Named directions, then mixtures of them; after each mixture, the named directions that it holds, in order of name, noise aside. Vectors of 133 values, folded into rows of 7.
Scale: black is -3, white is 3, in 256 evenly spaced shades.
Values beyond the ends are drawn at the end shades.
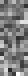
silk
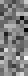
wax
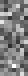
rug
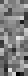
silk, wax.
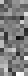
silk, wax.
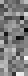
silk, wax.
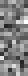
silk, wax.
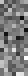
silk, wax.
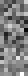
rug, wax.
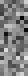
wax.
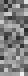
rug, wax.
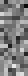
rug, silk.
